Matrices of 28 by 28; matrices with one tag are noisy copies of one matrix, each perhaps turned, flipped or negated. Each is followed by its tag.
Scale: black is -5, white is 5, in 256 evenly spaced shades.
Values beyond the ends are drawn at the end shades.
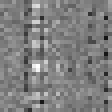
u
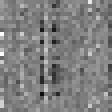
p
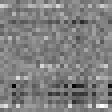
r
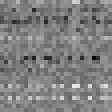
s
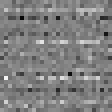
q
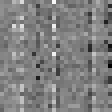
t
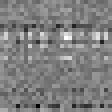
u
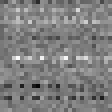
s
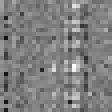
u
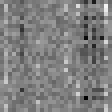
r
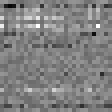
r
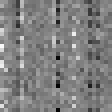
t
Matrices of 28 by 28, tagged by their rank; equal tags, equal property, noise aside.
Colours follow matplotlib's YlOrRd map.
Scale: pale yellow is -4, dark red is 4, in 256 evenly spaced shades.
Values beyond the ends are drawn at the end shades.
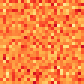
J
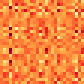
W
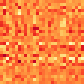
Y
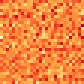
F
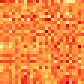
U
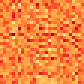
Y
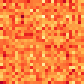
U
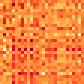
W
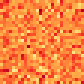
J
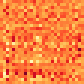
U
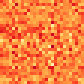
J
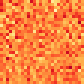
F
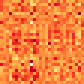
W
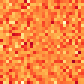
F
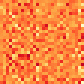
Y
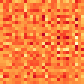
W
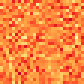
J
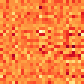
Y
